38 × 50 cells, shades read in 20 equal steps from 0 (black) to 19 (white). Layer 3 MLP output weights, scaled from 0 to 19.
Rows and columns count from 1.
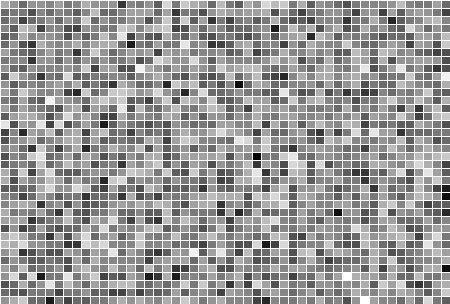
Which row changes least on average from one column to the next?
37
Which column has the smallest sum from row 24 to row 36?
33
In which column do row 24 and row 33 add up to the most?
9
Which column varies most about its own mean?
50
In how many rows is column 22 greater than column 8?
22
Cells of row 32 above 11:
19
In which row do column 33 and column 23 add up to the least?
24
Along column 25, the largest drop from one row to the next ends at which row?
26
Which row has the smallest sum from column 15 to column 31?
5
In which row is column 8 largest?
35
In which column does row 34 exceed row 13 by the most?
17
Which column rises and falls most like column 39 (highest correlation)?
8
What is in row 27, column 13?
12
